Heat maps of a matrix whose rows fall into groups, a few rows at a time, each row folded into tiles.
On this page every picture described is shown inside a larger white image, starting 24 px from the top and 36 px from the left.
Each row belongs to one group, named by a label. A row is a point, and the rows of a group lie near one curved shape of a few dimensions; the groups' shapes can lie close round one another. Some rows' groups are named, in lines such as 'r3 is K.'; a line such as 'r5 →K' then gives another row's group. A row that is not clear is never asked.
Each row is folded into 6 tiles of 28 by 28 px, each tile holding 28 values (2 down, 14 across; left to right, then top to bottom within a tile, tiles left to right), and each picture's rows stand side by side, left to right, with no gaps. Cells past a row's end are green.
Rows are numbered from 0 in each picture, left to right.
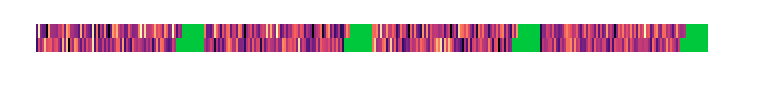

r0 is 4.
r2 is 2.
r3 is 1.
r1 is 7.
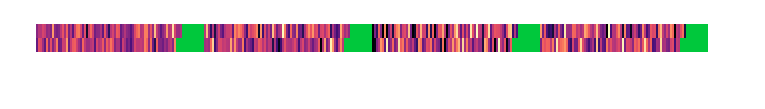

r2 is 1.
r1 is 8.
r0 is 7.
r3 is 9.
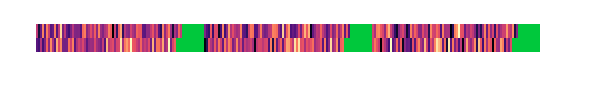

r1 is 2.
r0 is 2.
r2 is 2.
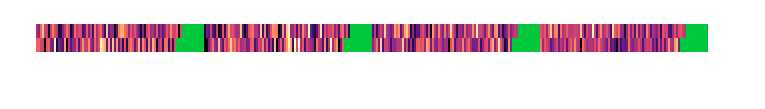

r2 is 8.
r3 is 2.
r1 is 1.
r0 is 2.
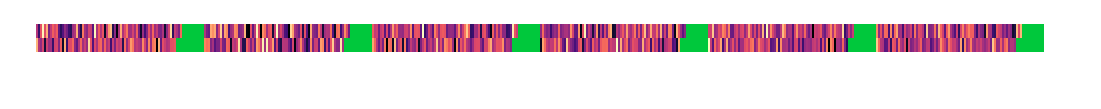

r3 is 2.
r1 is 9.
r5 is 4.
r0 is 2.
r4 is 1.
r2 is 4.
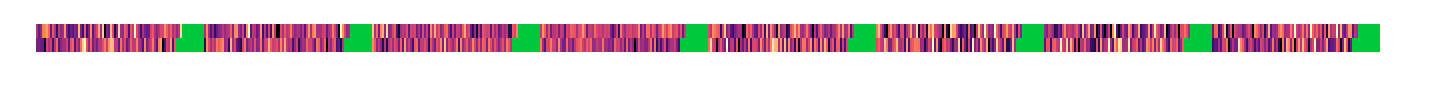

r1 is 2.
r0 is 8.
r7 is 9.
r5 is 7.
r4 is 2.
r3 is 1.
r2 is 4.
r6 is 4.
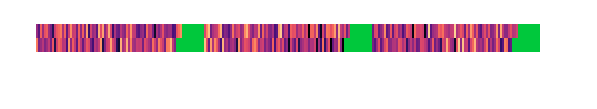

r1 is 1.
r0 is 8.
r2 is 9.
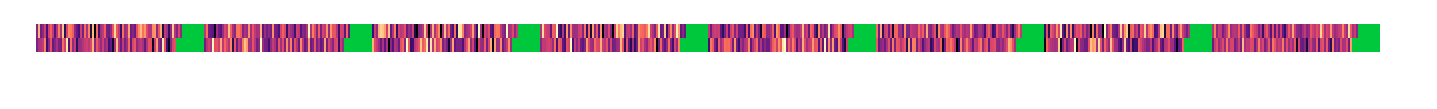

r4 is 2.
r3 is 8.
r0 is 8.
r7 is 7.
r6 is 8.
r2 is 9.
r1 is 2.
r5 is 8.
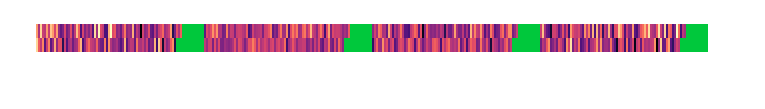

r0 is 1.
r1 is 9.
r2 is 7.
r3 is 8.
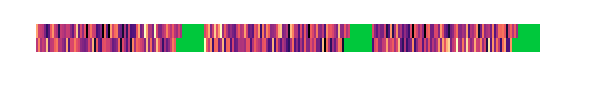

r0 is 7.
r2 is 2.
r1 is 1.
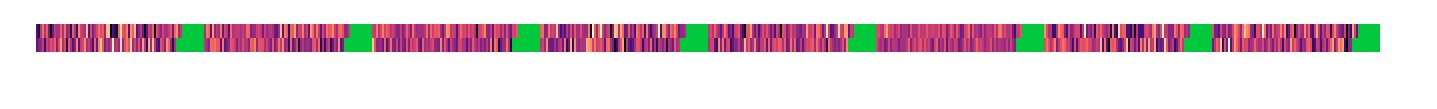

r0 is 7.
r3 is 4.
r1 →1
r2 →1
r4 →7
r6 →7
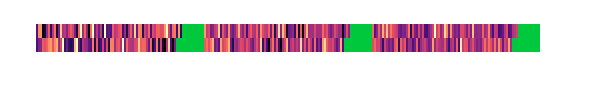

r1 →7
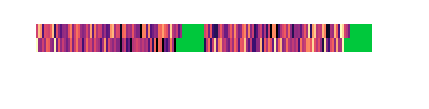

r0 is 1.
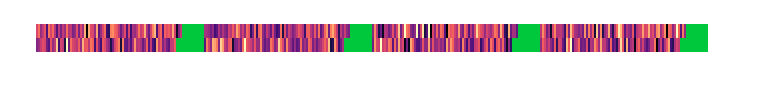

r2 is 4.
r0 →4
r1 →2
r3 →8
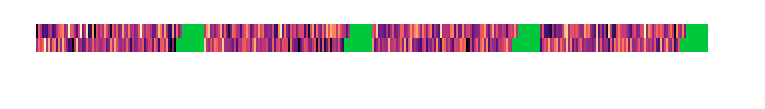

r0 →4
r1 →1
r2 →8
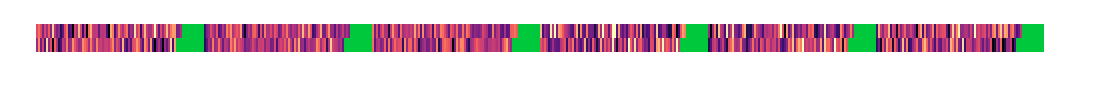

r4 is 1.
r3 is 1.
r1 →1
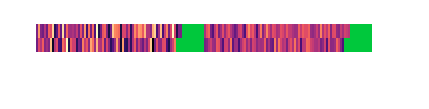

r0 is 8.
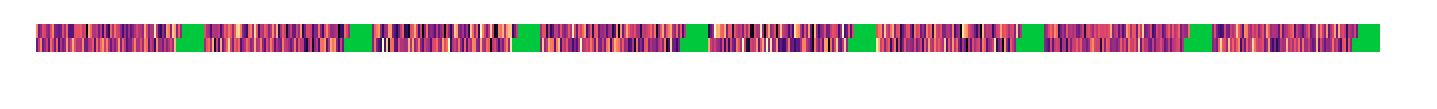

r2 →7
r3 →2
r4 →9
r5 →2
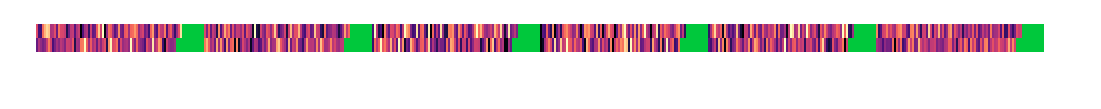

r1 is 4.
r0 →8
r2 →4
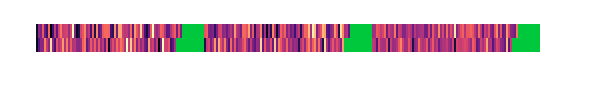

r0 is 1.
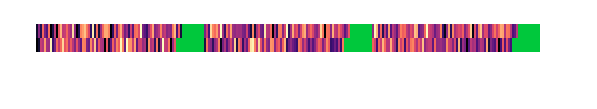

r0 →1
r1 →8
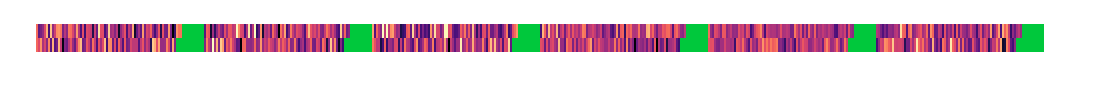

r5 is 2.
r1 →4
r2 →1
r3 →1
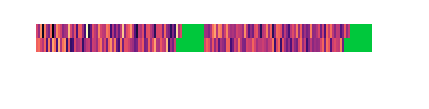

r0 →4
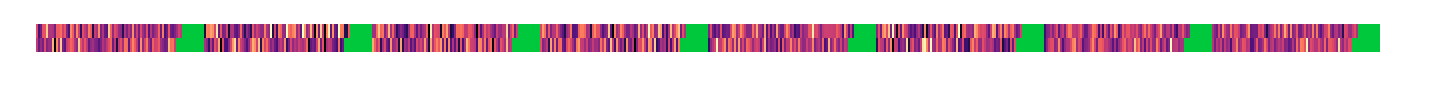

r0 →2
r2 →2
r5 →8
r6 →1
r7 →1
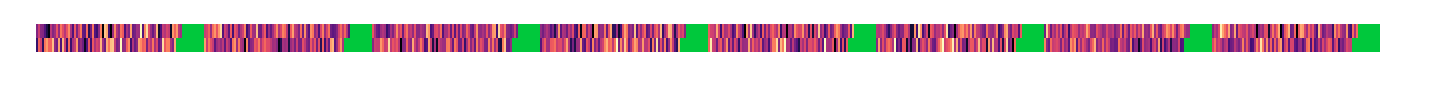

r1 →2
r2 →2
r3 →2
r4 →2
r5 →2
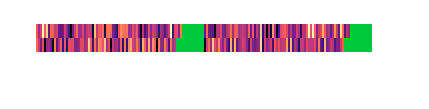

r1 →4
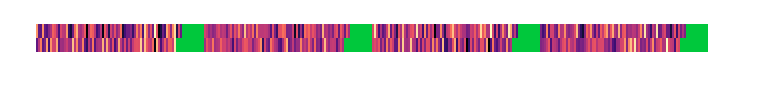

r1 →7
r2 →8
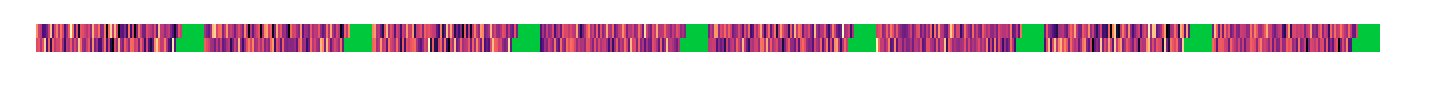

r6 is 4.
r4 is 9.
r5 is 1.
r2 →7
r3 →1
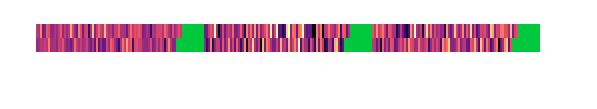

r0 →9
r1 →7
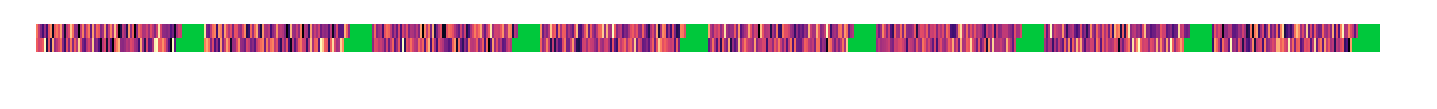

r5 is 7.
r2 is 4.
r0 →7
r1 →9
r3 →7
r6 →2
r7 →2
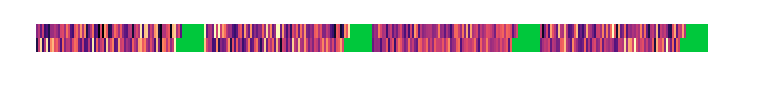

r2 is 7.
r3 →1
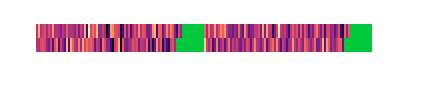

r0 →4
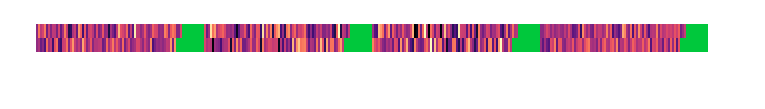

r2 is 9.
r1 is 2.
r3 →7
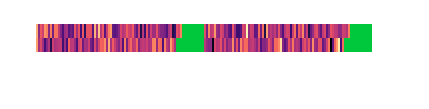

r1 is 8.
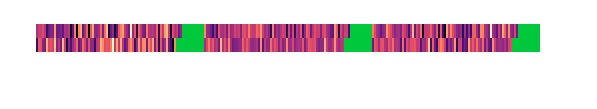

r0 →2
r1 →9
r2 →7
